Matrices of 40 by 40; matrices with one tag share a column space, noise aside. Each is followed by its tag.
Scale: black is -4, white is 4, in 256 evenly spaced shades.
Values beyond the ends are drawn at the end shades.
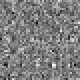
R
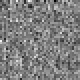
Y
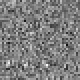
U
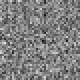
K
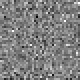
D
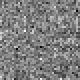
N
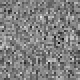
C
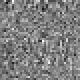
Y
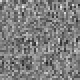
Y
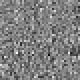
K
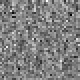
Y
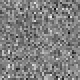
D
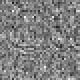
N
